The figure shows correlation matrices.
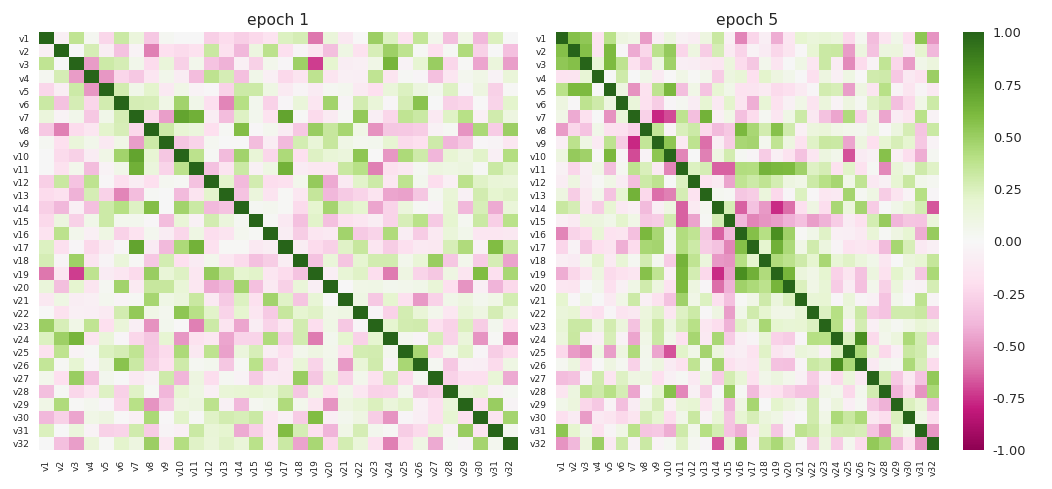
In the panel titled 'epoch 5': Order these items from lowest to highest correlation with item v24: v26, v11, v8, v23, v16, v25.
v11, v16, v8, v25, v23, v26
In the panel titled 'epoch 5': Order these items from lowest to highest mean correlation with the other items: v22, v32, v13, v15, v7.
v15, v7, v13, v32, v22
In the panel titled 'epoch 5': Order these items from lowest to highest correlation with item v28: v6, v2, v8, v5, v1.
v1, v8, v2, v6, v5
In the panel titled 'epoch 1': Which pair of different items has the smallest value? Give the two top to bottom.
v3, v19
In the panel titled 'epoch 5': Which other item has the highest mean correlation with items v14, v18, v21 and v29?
v31
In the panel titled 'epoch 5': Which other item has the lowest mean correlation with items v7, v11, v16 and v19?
v14
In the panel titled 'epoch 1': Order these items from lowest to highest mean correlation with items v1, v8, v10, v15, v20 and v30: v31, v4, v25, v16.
v31, v16, v4, v25
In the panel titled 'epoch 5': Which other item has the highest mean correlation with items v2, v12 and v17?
v9
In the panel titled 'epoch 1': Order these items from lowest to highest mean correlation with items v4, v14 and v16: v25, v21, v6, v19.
v6, v25, v19, v21
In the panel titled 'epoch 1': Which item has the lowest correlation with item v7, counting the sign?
v9
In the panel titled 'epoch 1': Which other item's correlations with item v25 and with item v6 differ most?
v2
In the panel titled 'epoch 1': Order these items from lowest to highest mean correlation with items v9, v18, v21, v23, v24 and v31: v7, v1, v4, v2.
v7, v4, v2, v1
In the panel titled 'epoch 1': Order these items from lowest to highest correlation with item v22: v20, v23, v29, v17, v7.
v23, v20, v29, v17, v7
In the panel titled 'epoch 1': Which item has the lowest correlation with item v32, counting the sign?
v24
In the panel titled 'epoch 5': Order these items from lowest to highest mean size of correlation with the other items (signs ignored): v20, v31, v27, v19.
v27, v20, v31, v19
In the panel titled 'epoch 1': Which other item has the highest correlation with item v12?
v19
